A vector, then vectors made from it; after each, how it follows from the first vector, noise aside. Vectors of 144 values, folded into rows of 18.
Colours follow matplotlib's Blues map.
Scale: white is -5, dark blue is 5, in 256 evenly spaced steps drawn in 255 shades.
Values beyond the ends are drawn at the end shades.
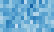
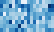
wrapped around, scaled up.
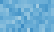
reversed, shrunk.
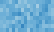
reversed, shrunk.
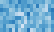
reversed, negated.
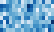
wrapped around, scaled up.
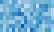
reversed.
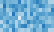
wrapped around, negated.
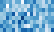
wrapped around, scaled up.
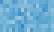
reversed, shrunk.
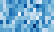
wrapped around, scaled up.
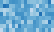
wrapped around, negated.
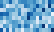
wrapped around, scaled up.
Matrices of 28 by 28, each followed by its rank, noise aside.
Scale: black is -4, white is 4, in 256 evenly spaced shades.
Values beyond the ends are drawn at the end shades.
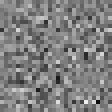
five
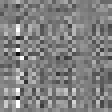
two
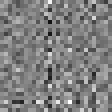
three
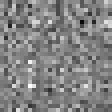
five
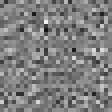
five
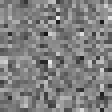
five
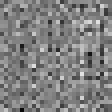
five
